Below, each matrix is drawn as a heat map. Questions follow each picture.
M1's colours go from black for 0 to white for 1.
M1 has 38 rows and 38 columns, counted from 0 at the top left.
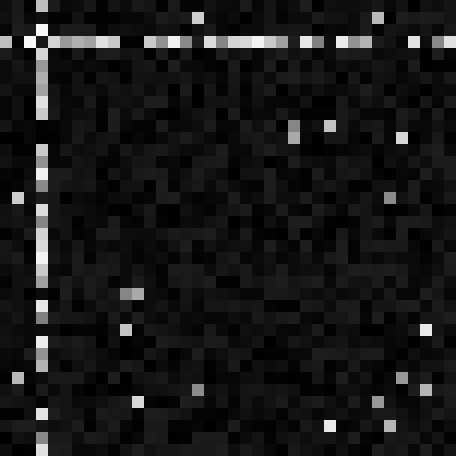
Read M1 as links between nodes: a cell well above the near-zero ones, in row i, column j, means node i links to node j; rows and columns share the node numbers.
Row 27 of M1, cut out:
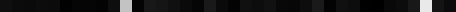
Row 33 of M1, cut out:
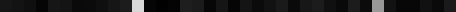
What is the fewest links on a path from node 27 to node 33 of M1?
4
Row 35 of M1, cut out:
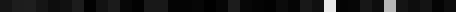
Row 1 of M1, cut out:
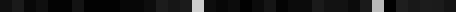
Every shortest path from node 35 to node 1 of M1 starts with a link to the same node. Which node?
node 32
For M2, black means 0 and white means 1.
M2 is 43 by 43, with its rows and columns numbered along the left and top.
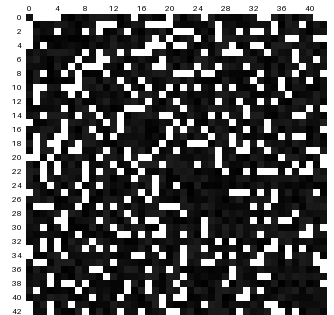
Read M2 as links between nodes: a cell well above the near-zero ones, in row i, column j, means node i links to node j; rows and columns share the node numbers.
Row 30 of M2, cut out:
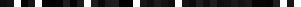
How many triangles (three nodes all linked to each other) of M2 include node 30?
2
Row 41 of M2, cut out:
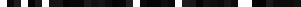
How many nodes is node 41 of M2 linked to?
7
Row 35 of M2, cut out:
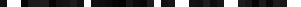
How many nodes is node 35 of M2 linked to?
10
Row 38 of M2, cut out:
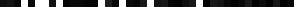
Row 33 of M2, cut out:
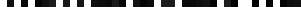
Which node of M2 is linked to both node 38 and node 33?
node 8
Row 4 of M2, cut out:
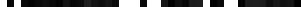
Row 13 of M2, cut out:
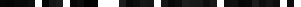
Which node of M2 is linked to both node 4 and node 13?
node 22
